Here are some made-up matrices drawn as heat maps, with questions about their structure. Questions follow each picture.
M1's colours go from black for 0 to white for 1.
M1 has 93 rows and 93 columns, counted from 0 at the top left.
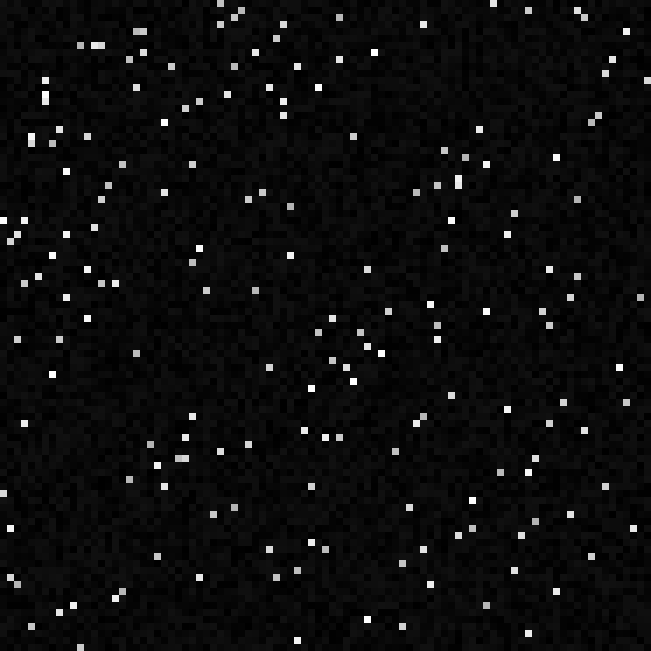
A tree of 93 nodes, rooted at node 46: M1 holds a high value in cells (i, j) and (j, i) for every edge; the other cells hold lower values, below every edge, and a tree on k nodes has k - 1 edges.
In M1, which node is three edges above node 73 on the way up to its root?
9
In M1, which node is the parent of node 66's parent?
79
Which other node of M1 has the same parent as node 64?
0
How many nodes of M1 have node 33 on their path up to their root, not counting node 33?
9
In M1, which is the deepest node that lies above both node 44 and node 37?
27
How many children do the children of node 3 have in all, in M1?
4
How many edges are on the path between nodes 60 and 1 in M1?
6
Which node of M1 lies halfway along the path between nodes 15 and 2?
62
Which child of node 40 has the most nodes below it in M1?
14
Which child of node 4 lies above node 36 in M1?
20
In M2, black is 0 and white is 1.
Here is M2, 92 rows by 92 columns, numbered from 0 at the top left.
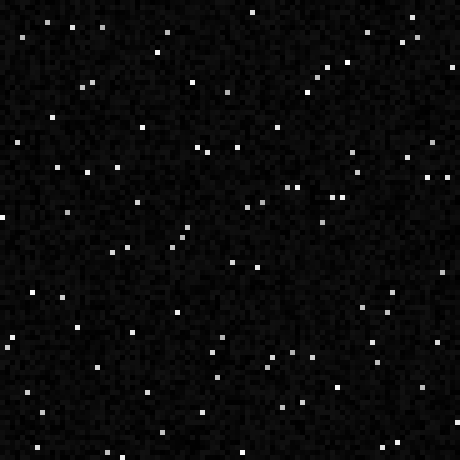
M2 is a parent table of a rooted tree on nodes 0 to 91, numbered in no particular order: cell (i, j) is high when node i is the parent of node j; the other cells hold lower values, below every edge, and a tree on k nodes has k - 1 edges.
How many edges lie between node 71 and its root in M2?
4
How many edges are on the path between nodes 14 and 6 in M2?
4
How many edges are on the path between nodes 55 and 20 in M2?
9
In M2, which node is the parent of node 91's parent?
77
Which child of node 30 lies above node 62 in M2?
41
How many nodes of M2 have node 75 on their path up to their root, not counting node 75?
2
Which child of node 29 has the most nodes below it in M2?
39
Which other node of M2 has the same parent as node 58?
42
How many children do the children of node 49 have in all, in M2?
4
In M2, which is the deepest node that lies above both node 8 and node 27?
82
